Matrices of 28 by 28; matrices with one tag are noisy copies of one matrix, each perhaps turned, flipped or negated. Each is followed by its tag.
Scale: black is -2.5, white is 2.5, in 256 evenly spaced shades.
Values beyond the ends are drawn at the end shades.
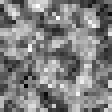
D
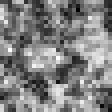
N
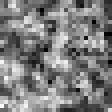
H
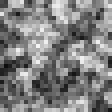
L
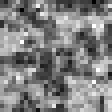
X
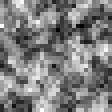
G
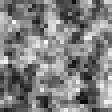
X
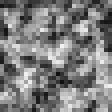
H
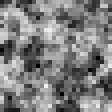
G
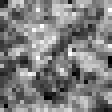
L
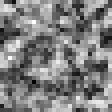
D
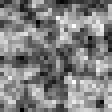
X
